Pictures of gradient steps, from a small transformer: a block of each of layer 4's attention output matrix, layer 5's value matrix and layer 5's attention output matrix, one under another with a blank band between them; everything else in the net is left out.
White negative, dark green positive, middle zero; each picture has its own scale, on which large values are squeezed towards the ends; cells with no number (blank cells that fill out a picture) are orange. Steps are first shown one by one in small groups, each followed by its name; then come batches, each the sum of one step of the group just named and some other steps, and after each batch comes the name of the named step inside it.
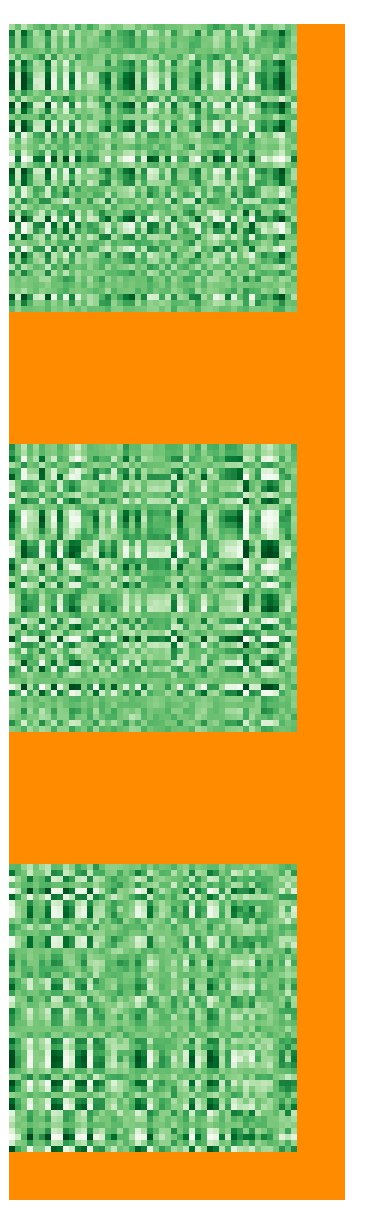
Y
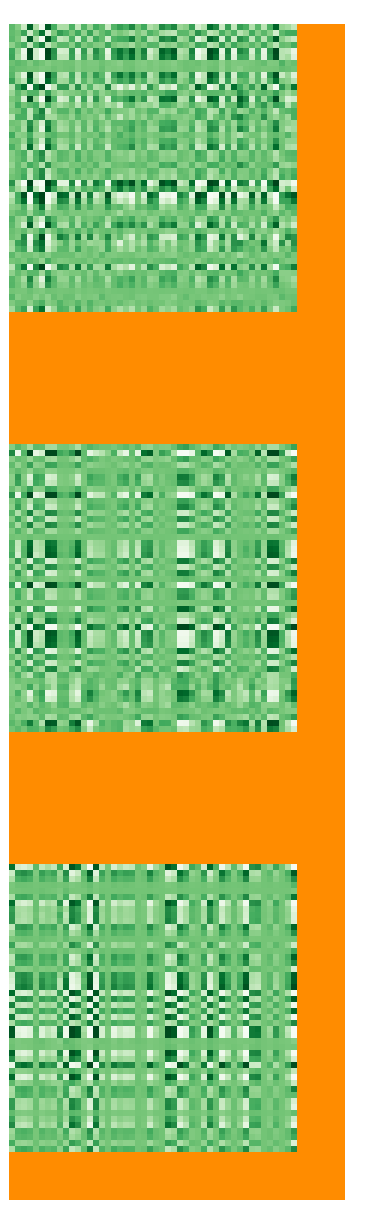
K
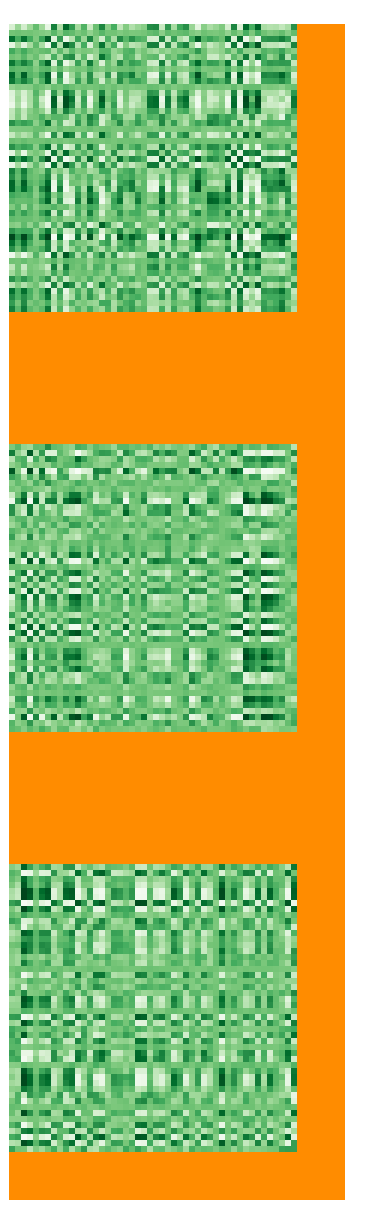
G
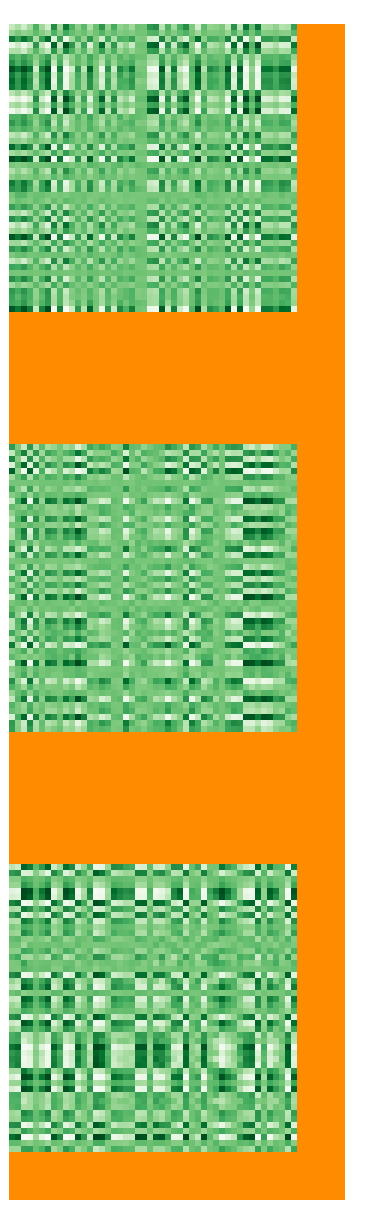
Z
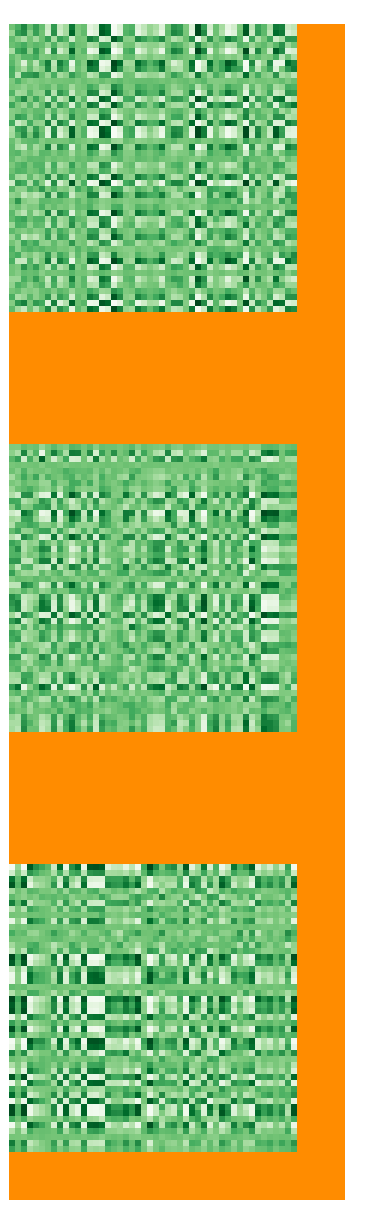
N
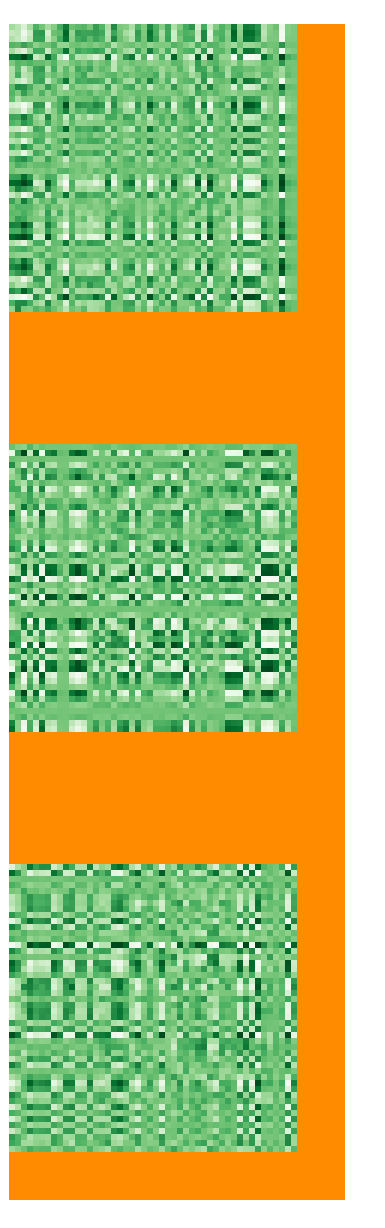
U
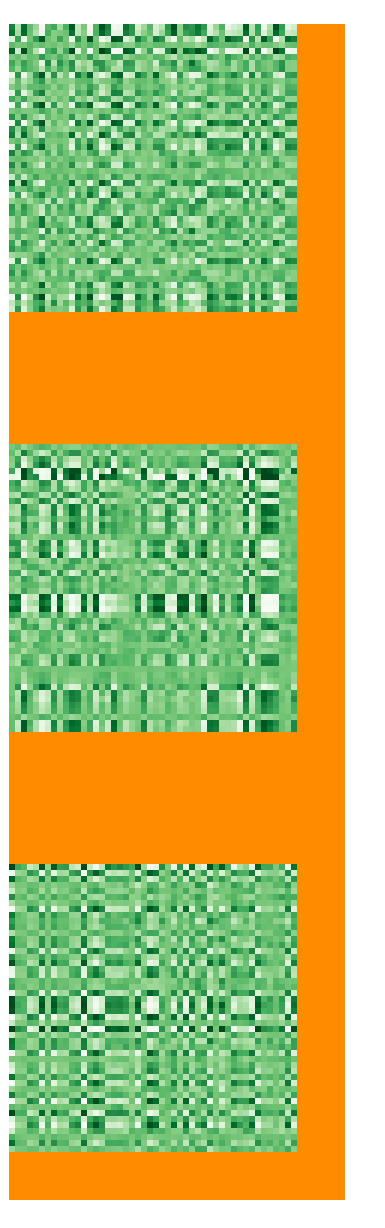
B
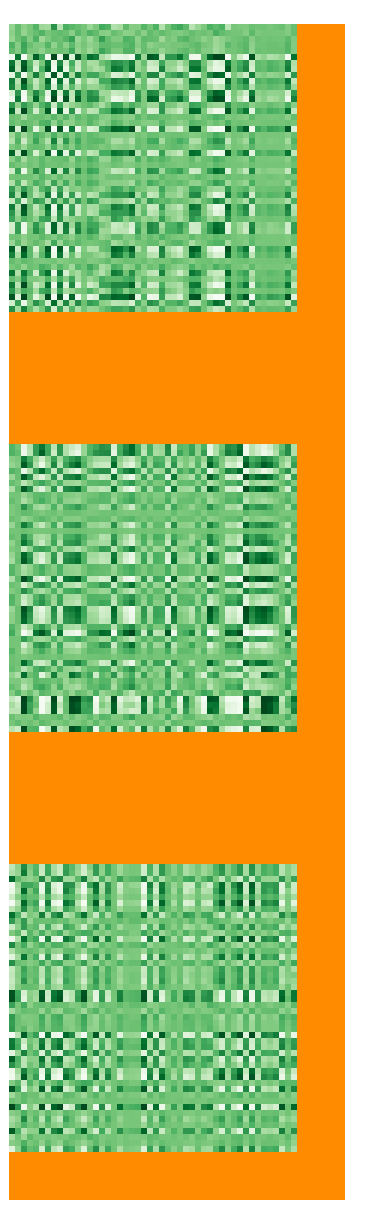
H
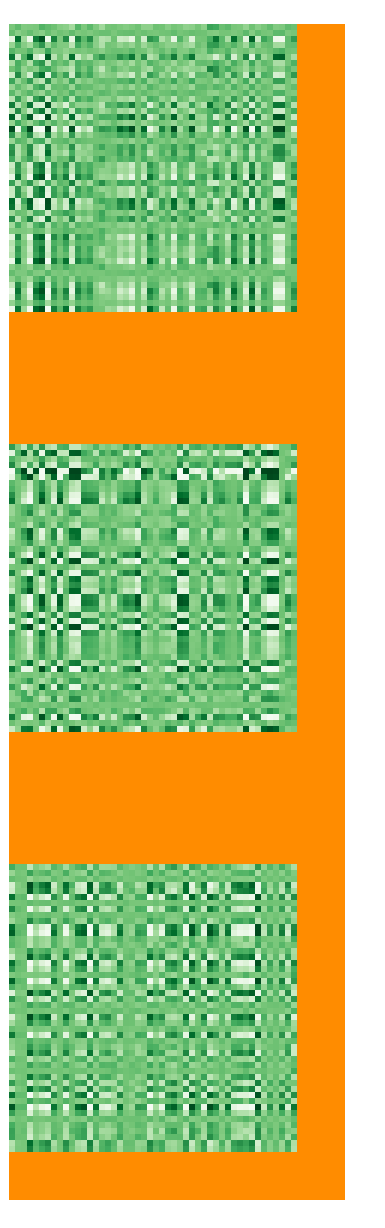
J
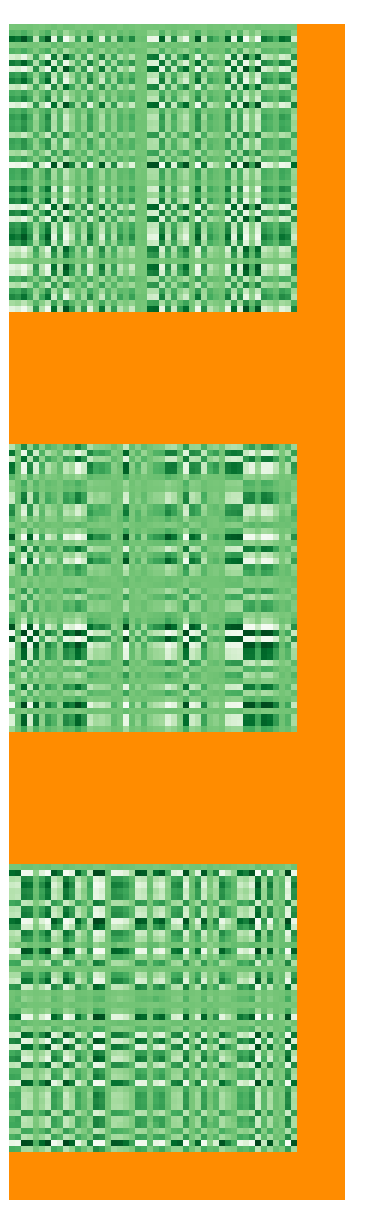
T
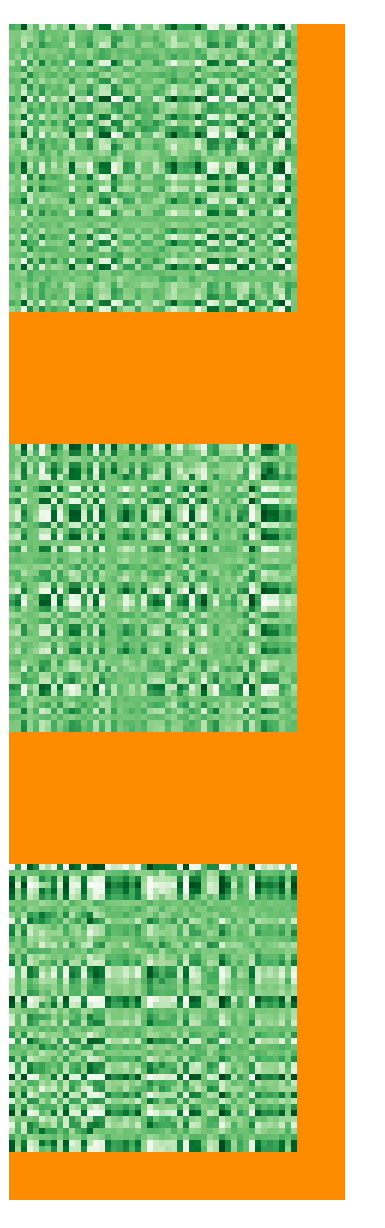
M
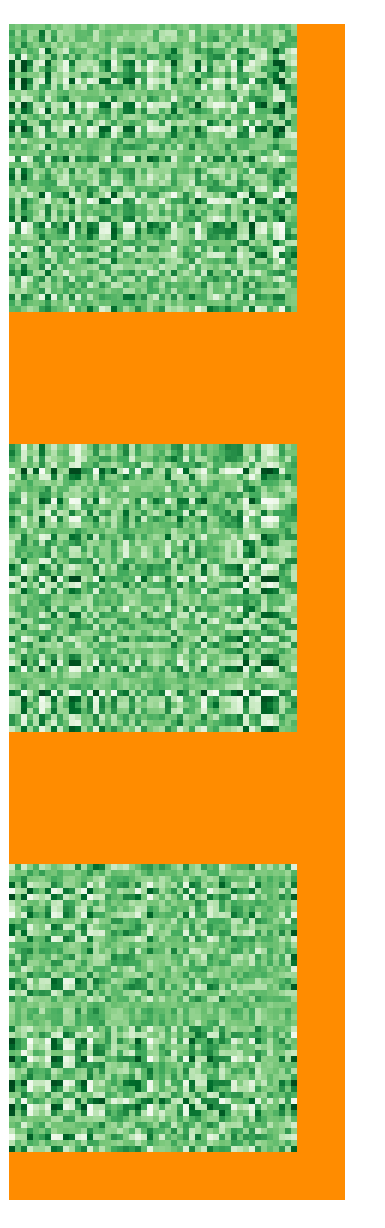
Y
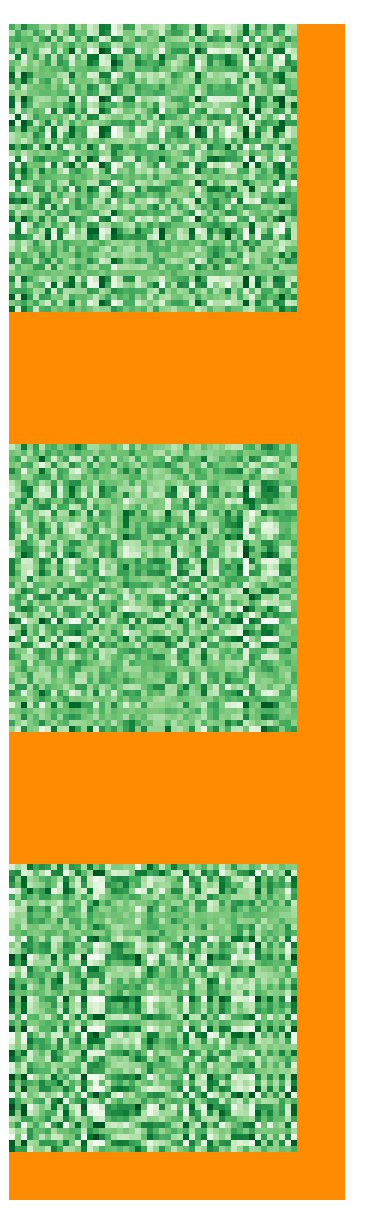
N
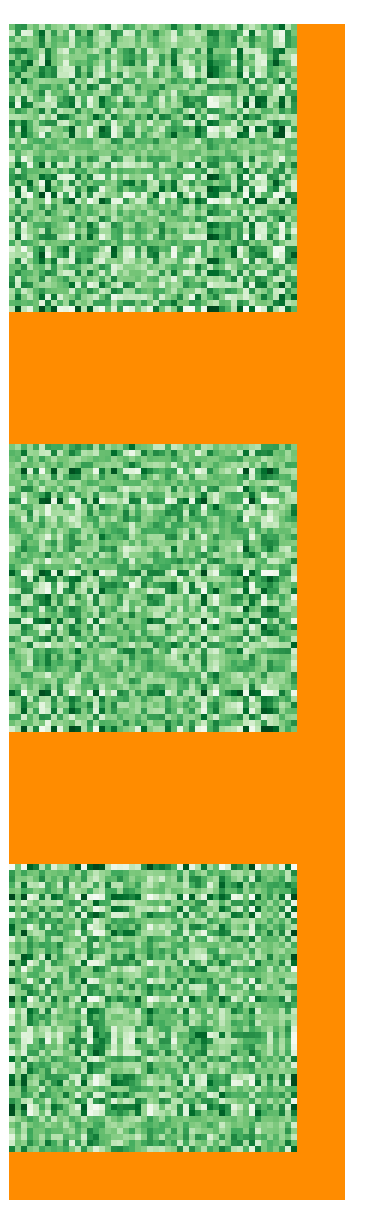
M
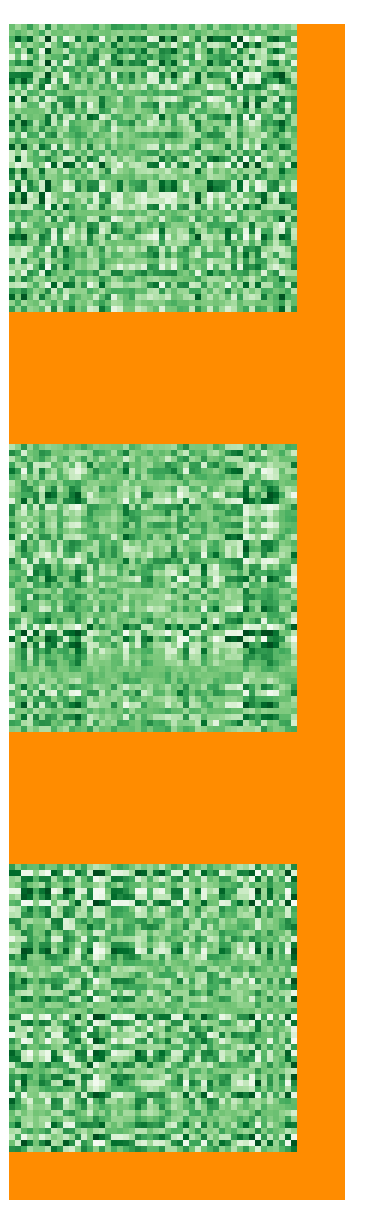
T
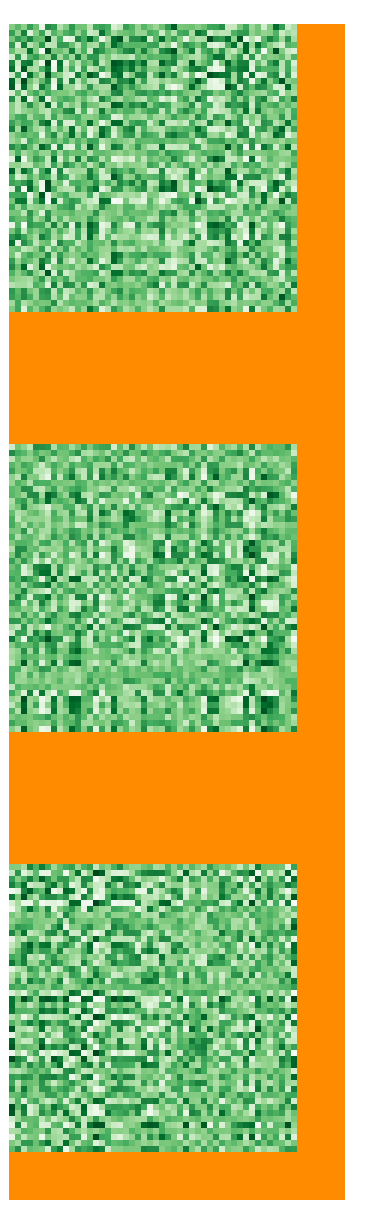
B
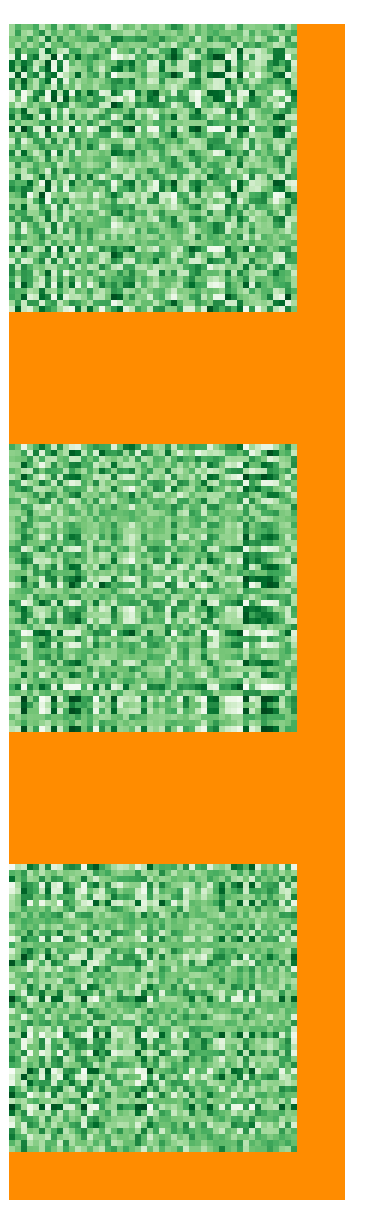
H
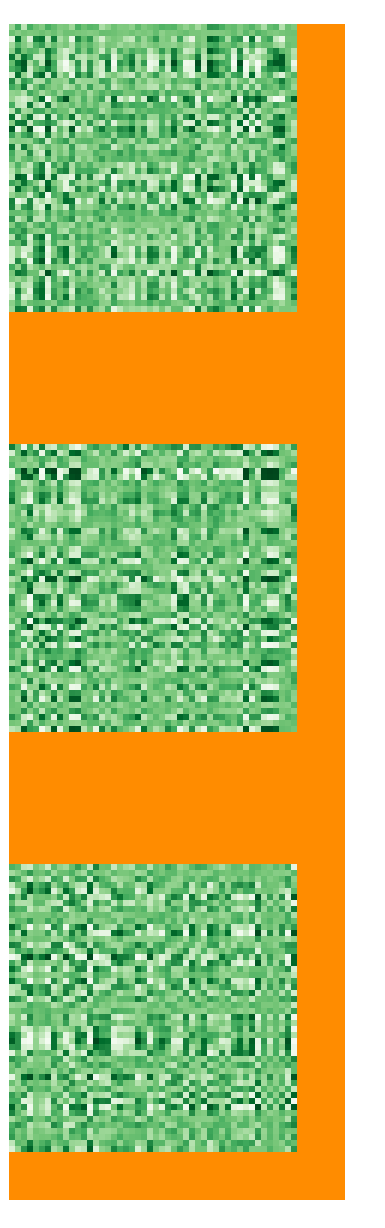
J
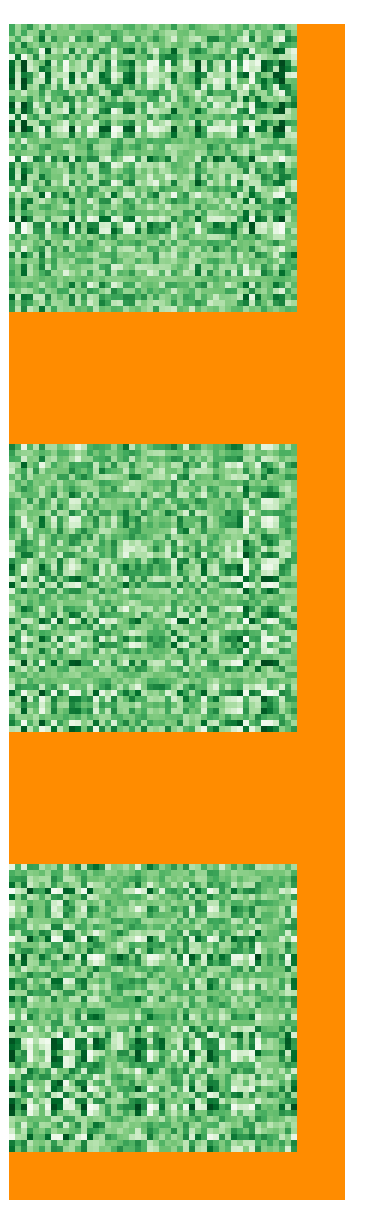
Y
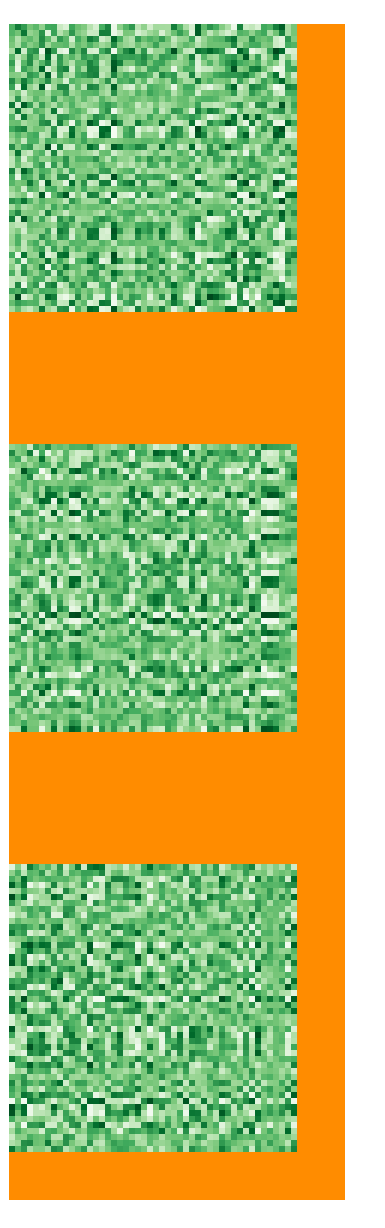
N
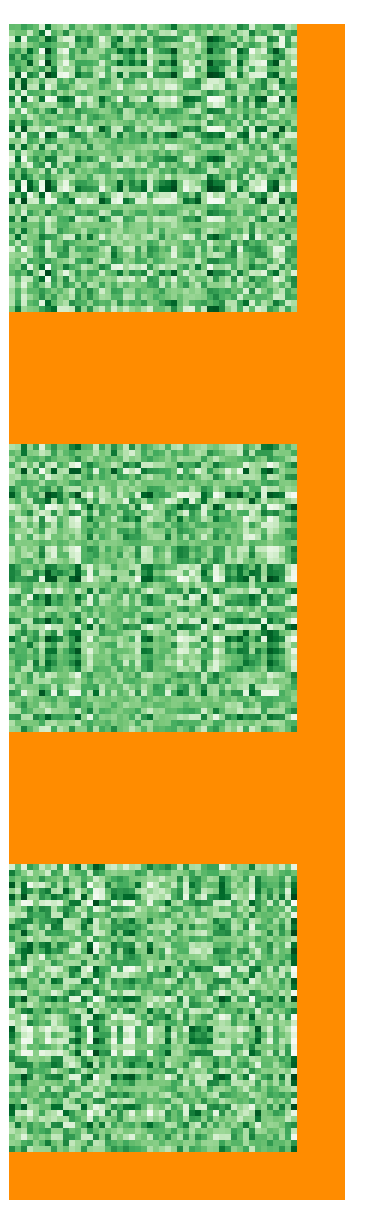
M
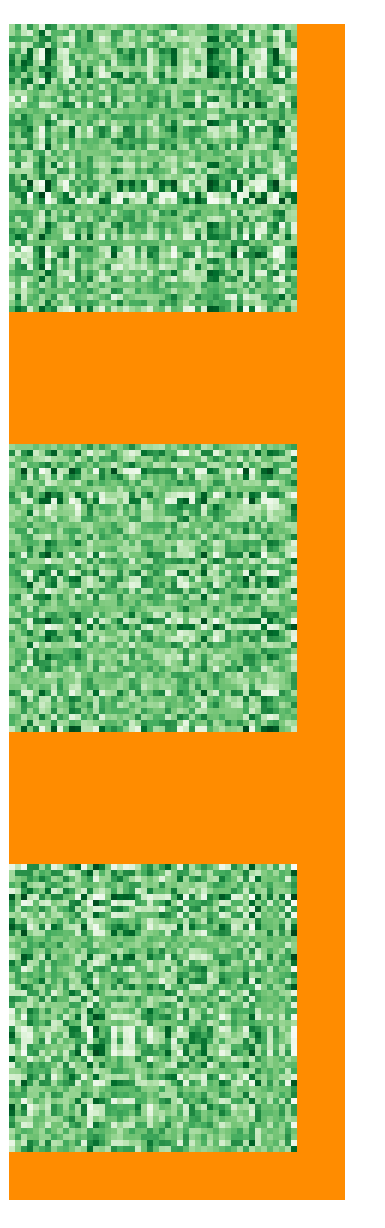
K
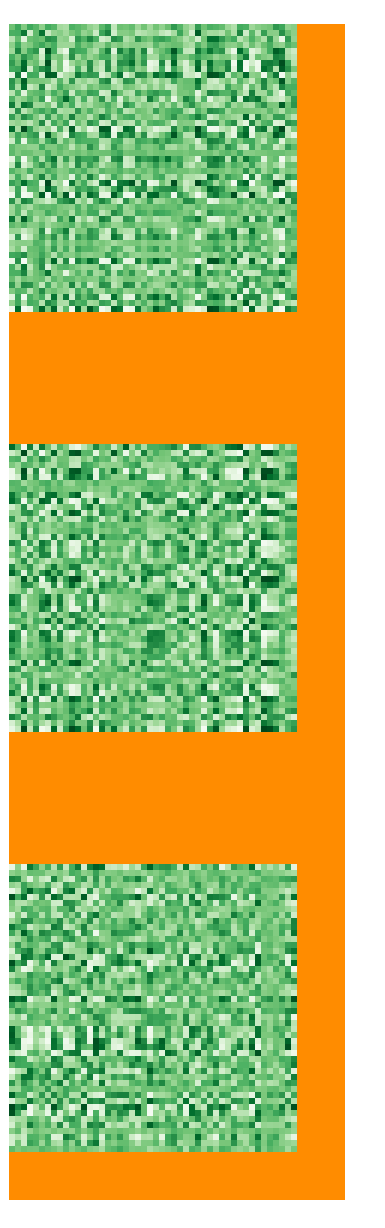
N
